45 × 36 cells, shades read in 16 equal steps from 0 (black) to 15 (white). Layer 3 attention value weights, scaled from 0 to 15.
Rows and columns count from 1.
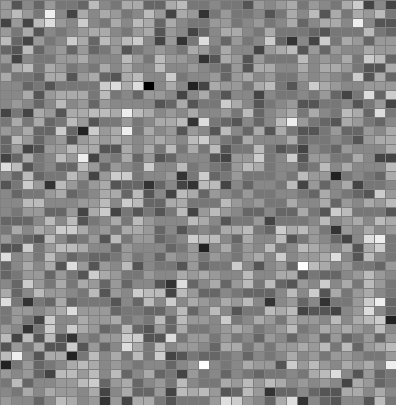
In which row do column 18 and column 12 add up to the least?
21
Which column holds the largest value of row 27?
35
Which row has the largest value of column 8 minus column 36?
18
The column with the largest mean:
12
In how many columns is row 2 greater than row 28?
13
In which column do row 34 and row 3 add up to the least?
3
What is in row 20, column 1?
8
